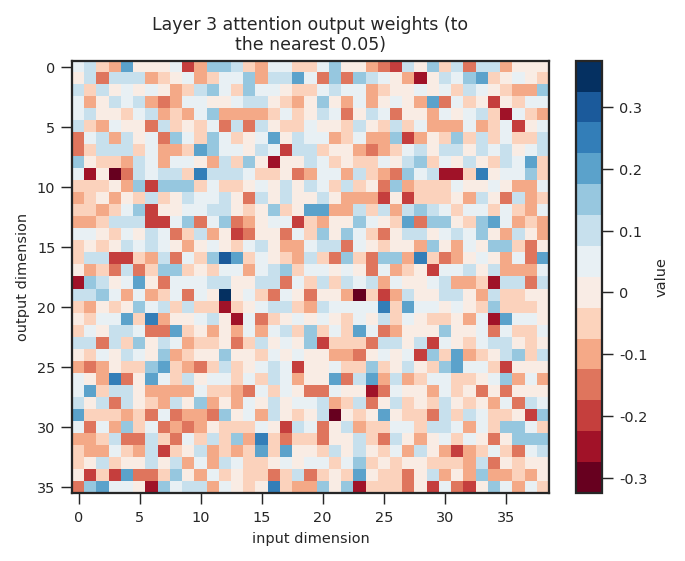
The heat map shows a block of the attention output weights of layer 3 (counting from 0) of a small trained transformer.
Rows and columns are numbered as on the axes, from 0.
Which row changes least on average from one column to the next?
2
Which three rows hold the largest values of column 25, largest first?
20, 29, 16
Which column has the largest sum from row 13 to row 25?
12
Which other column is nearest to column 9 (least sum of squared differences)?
26
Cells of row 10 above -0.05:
22
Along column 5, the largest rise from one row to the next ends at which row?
18
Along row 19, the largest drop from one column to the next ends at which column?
13
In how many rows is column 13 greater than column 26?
13
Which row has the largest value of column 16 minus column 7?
6
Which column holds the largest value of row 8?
37
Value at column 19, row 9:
-0.1
